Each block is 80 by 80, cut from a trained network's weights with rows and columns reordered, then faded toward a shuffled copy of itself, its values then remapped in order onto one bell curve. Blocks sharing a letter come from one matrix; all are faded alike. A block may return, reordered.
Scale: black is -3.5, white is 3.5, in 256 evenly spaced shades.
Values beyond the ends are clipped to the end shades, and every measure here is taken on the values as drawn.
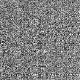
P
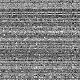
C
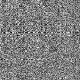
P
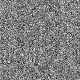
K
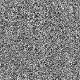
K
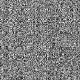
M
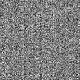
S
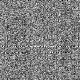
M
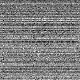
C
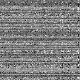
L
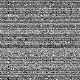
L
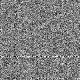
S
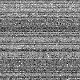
C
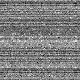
C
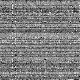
L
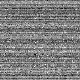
C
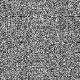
P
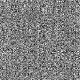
P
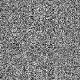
K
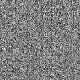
S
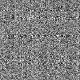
P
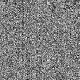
K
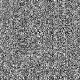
S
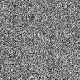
S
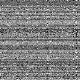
L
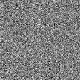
K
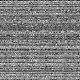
C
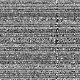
L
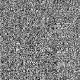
P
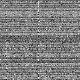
L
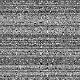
L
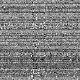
L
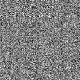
S
